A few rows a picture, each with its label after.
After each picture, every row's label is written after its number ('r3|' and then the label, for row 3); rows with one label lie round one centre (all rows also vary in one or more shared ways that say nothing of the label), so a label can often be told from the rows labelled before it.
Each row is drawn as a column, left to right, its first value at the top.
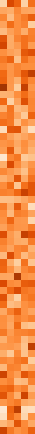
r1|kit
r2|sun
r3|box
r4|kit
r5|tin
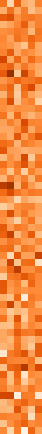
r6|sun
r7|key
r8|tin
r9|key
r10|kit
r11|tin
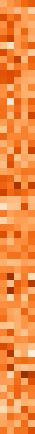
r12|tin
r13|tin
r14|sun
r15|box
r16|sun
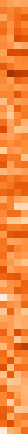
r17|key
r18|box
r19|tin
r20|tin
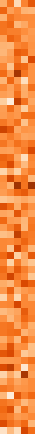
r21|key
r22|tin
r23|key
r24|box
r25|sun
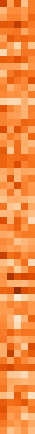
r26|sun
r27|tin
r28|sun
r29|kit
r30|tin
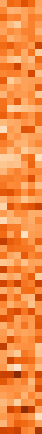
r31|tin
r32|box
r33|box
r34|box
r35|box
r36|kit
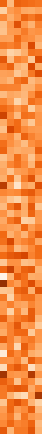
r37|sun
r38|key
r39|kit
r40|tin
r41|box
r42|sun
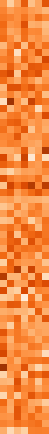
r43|tin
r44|key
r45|key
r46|sun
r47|key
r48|box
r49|sun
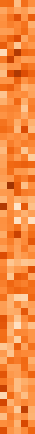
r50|kit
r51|sun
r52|tin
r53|box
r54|tin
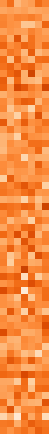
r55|kit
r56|box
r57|kit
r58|key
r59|box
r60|sun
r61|kit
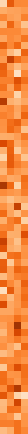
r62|key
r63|sun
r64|kit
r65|tin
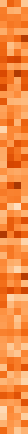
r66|kit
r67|sun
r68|sun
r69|kit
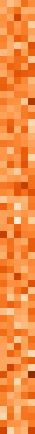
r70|kit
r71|key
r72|tin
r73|sun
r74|box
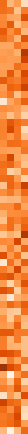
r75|tin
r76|key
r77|key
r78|kit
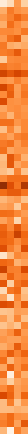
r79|key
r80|key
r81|tin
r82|key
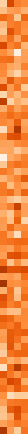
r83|kit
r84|tin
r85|key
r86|tin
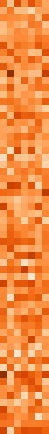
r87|box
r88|key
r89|sun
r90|tin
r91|sun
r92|kit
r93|box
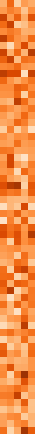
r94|tin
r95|sun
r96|key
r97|kit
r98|tin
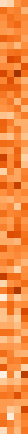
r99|key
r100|kit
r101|sun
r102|box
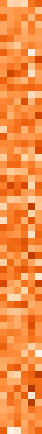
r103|tin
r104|key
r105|key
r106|key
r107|kit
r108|sun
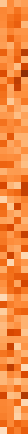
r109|key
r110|tin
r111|kit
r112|box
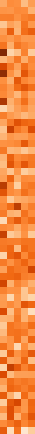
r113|box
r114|key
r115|kit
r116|key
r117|key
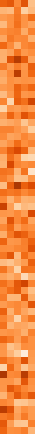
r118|box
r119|sun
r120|sun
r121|sun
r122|key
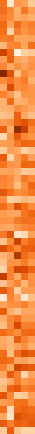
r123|box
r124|kit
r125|key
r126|key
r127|key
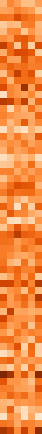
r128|kit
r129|box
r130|tin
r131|kit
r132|tin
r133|kit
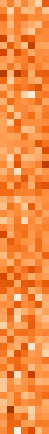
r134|tin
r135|box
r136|key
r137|tin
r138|kit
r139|key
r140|sun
